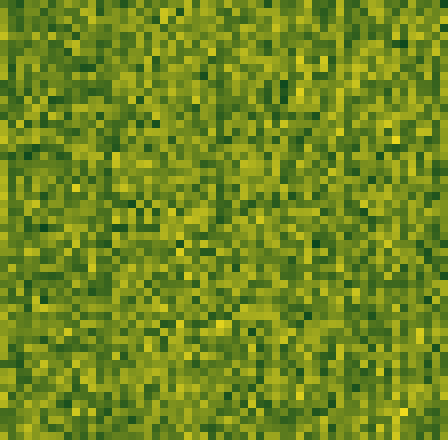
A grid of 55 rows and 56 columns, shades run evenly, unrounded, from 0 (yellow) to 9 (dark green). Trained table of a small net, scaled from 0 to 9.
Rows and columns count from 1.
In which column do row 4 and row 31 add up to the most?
56
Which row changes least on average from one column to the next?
14
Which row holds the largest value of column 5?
19
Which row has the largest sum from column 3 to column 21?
29
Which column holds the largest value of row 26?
17
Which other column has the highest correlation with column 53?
23
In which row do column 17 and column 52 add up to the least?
13
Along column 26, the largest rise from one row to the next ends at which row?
32
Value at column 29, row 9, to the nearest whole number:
2
